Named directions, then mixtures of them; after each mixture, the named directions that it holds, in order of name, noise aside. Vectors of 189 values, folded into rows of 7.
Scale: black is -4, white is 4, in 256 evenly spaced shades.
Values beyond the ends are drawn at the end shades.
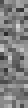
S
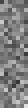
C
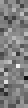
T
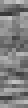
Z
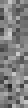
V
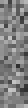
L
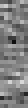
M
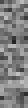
M, S.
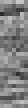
Z.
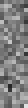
C, V.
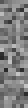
M, S, T.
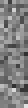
C, L.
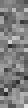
C, M, T.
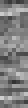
Z.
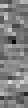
M.
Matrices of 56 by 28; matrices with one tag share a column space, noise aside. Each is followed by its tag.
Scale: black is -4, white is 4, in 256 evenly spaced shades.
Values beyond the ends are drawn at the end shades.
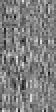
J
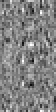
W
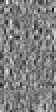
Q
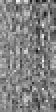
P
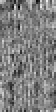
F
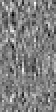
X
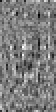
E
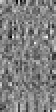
Q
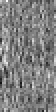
J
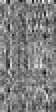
P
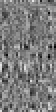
E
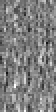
J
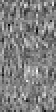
X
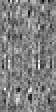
P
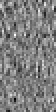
X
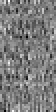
Q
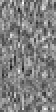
X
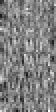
J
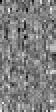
Q
